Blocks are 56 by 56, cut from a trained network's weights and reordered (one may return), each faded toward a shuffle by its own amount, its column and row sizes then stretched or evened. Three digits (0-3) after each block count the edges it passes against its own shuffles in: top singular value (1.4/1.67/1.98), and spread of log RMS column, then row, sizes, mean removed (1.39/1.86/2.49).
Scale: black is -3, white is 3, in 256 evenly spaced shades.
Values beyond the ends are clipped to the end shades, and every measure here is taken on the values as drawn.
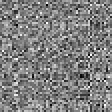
3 2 1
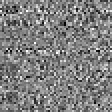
2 0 2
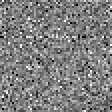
1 1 0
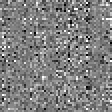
0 3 2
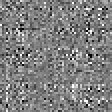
2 3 3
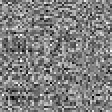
3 1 0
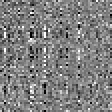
3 3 2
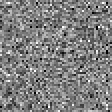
2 1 1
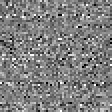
0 0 3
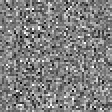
0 2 1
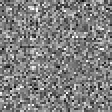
1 0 1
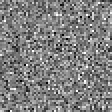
0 0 0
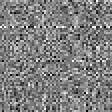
3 1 2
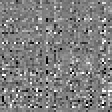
0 3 3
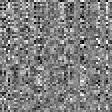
3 3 2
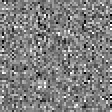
1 3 1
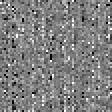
1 3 0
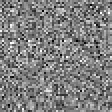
2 0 1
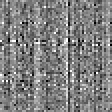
3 1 2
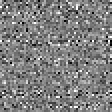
2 1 3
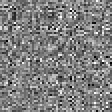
2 2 1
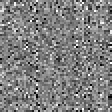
1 2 1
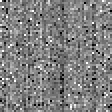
1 1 0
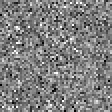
0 1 0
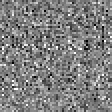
1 2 2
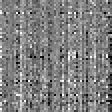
3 3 2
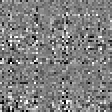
0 3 3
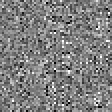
1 2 0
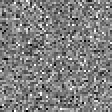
0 1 0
